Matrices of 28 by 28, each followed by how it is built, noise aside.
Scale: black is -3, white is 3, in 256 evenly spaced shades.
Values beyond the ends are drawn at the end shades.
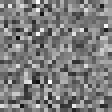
low rank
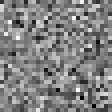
noise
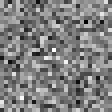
noise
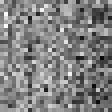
blocks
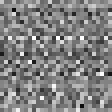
repeating columns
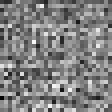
blocks
